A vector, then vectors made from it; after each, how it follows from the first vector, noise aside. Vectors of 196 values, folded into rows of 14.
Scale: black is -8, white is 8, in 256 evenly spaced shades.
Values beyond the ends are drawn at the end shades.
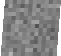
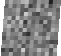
reversed, negated, scaled up.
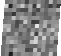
negated, scaled up.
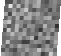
wrapped around, negated, scaled up.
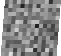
scaled up.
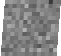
reversed, negated.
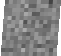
reversed, negated.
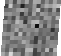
scaled up.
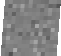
negated, partly zeroed.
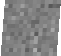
negated, partly zeroed.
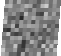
wrapped around, negated, scaled up.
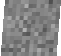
reversed, negated.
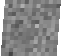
negated.
